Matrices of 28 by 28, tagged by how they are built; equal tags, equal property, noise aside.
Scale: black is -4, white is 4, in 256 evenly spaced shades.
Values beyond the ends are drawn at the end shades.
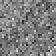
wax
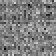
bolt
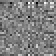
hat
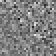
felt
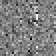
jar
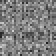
bolt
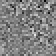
felt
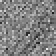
wax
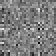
hat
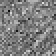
wax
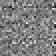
hat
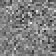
felt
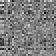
hat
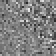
felt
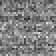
bolt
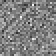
wax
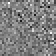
felt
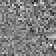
felt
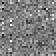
jar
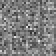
bolt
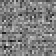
bolt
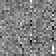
jar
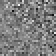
felt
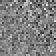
felt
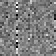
jar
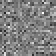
hat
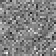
wax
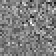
felt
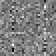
jar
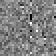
jar
